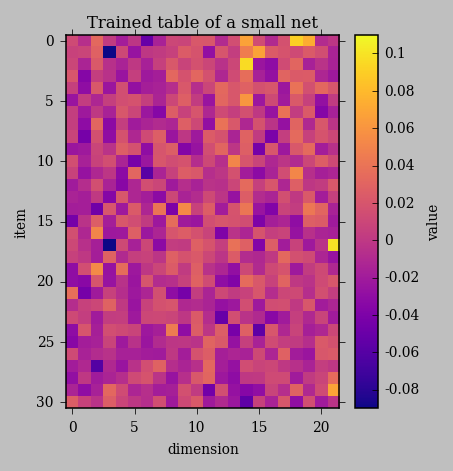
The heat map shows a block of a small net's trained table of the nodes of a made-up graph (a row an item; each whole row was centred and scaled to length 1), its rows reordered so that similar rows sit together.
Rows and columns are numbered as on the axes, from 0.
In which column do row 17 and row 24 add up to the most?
21
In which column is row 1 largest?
15
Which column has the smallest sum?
1
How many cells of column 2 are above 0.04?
2
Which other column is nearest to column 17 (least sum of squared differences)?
10
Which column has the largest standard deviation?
14
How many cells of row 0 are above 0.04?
3
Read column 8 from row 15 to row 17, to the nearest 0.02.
0.04 0.02 0
